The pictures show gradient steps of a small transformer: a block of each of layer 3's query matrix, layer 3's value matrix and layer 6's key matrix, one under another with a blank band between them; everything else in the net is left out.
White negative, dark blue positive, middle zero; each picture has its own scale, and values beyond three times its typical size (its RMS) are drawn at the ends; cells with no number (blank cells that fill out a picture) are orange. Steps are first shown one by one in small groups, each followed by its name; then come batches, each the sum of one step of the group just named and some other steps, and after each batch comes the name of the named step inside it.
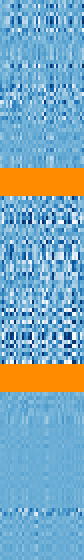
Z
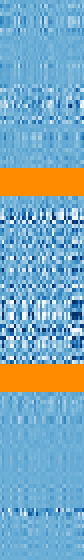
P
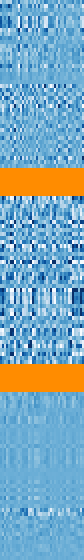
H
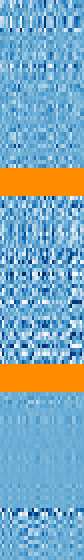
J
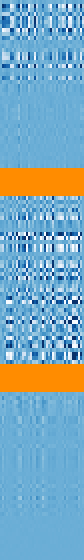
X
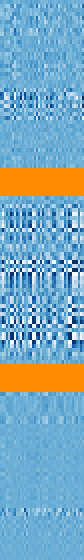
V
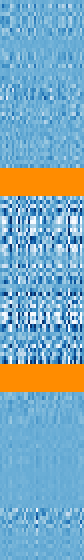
X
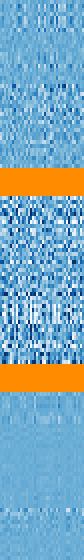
Z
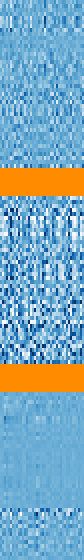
J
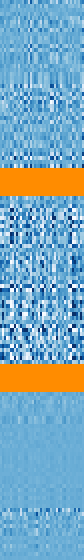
P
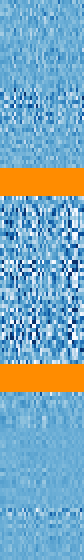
V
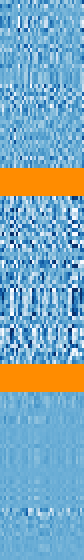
H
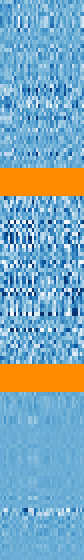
H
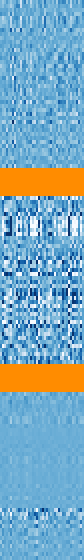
J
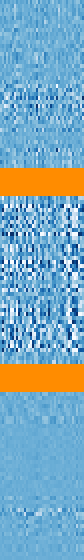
V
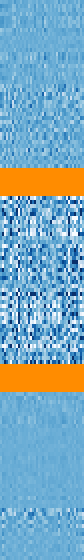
P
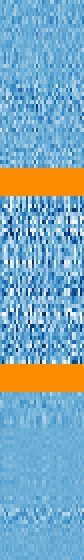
Z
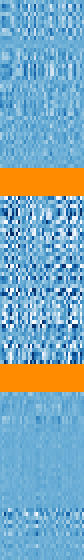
X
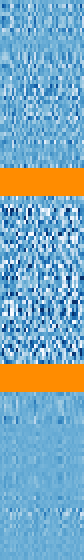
X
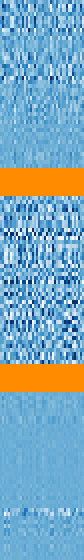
X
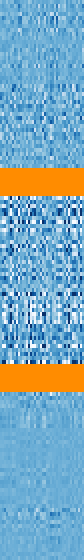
Z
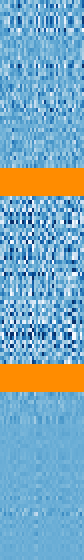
Z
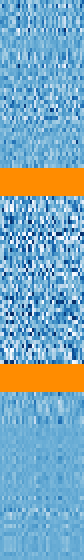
X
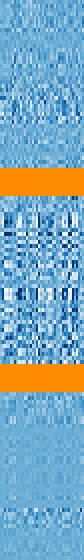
Z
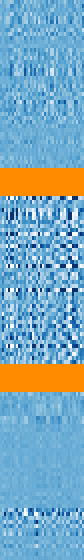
Z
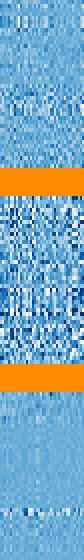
H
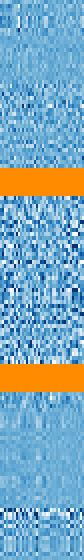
H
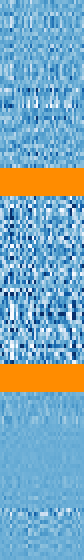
J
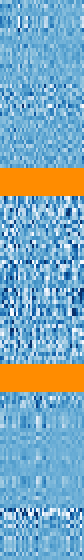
H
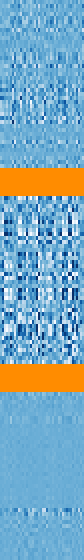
Z
